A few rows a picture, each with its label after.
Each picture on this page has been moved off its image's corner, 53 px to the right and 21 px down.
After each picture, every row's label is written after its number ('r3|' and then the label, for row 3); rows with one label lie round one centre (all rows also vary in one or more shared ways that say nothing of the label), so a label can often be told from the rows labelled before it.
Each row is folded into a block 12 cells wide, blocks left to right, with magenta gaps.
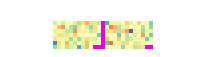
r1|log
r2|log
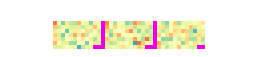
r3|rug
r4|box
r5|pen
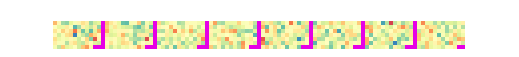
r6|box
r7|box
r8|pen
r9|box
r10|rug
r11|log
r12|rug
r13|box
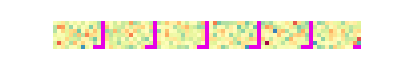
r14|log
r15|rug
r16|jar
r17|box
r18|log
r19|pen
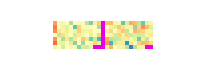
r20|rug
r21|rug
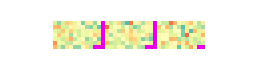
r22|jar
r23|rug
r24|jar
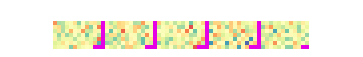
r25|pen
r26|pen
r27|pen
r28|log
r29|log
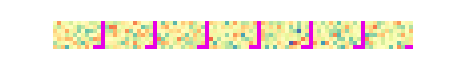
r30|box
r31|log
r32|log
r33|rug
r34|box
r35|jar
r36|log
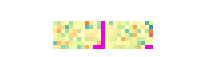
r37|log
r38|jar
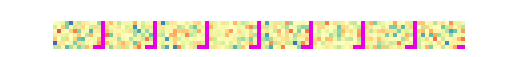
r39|log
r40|box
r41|pen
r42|rug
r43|pen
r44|jar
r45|box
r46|box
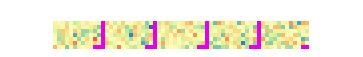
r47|box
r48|jar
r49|log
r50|pen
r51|rug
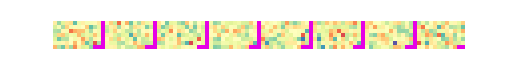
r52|pen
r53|jar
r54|box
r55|pen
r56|rug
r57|pen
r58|box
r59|jar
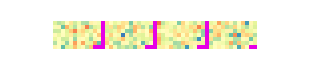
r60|pen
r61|jar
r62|rug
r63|log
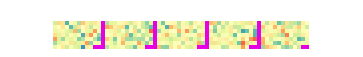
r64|log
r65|jar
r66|pen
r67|box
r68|rug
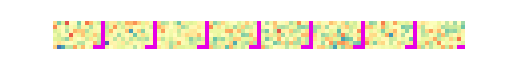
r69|pen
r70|log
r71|rug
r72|pen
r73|pen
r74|jar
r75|jar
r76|box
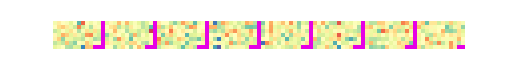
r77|log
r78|jar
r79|rug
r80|pen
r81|log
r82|rug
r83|pen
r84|box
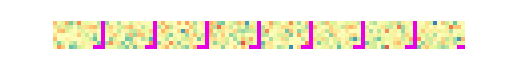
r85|rug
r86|log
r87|log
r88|box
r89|log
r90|rug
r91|pen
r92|rug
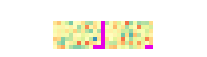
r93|rug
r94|jar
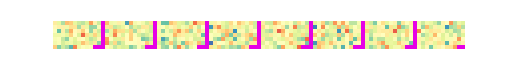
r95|pen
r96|rug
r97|pen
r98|log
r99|pen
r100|log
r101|pen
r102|box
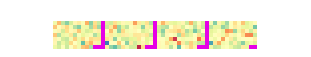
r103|box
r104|log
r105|box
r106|log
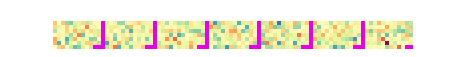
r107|rug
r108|log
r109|box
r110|pen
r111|log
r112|rug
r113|box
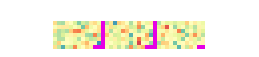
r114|pen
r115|box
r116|log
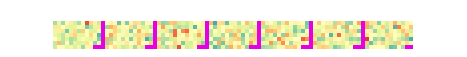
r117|log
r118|log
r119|pen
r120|pen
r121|box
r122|rug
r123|rug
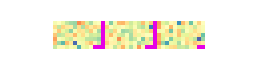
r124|rug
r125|jar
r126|rug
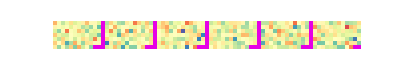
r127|box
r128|log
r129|log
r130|log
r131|log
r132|rug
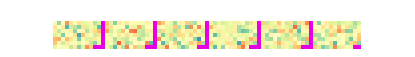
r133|jar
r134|pen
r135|rug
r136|box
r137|pen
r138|pen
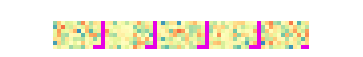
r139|log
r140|box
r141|pen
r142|log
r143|log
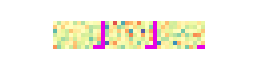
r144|pen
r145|log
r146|log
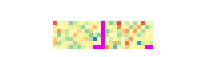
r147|rug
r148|pen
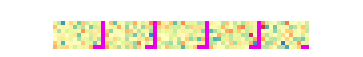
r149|jar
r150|box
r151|rug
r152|pen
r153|rug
